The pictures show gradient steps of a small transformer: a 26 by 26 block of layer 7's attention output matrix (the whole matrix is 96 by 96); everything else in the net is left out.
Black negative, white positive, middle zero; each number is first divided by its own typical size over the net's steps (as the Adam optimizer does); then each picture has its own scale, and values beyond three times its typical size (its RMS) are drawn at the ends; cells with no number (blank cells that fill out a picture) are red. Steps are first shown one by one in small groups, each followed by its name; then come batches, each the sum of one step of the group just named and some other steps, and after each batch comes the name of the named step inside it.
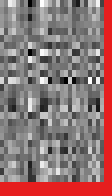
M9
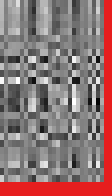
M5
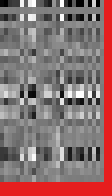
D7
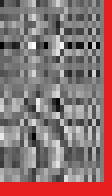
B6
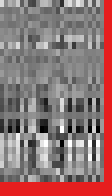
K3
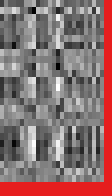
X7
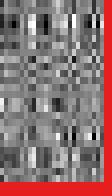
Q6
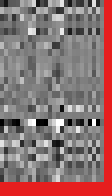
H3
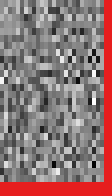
M5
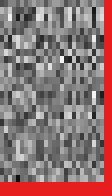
H3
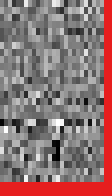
H3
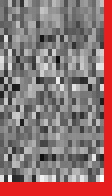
X7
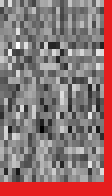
K3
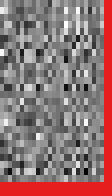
Q6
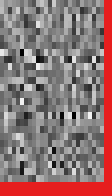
M5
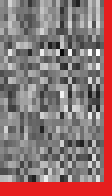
M9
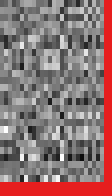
D7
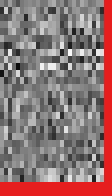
B6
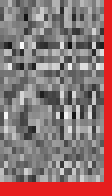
B6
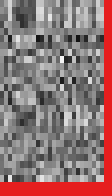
M9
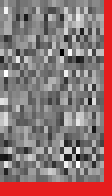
Q6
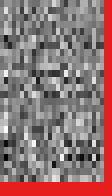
X7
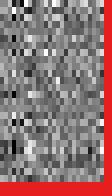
X7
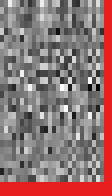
M9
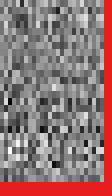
K3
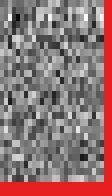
H3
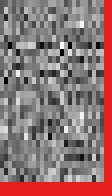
B6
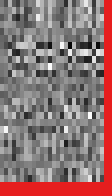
B6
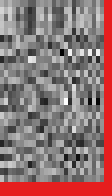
M5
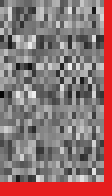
Q6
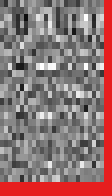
D7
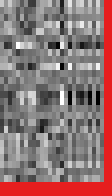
K3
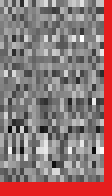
K3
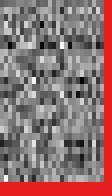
X7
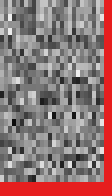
M5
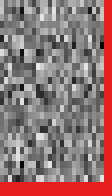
K3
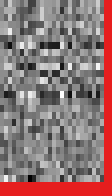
M9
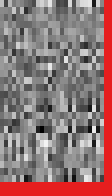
K3
